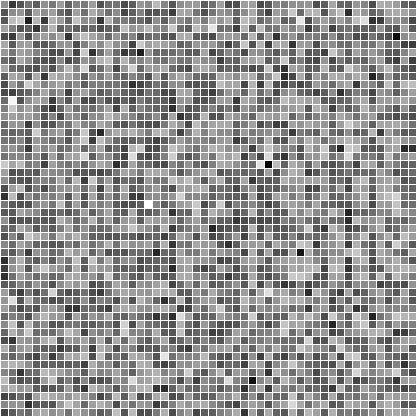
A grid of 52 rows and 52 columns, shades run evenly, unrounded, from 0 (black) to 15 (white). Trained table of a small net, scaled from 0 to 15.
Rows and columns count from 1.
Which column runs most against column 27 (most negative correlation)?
52
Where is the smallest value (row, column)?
21, 34
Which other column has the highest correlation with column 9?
26
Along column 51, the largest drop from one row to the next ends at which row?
19
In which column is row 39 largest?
28
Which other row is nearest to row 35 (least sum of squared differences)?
33
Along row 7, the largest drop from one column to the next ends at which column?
12
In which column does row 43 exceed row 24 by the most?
39
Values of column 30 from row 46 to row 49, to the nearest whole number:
6 9 8 7
